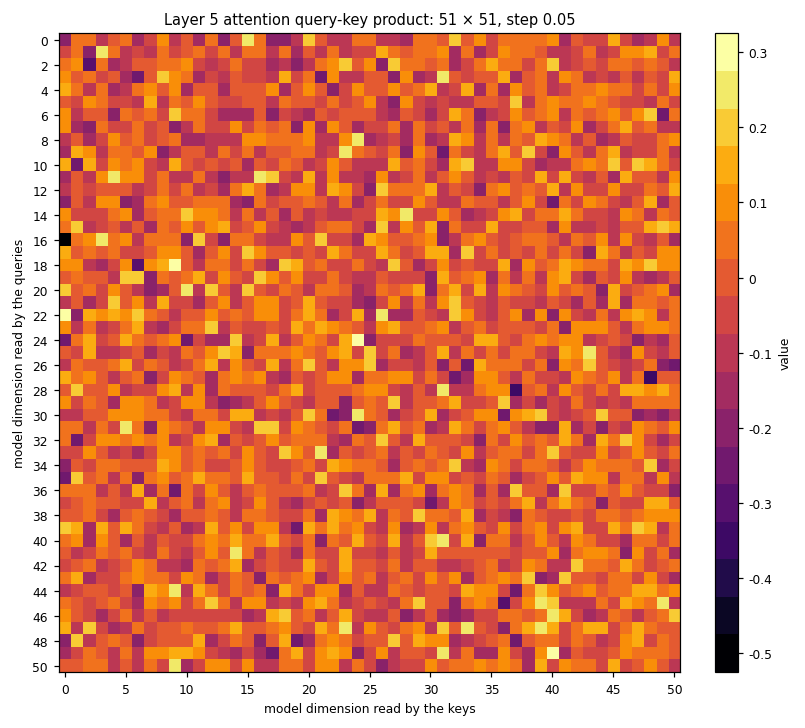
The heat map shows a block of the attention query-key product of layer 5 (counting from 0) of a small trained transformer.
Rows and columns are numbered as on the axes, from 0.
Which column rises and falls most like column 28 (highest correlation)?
10
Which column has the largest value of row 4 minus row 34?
0
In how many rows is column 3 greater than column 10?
23
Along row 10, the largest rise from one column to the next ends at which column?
2
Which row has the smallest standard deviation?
5
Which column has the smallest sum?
34
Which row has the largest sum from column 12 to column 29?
47
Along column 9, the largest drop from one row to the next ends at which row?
7
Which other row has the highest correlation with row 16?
35
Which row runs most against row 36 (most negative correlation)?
44
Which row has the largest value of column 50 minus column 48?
27
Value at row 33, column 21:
0.25
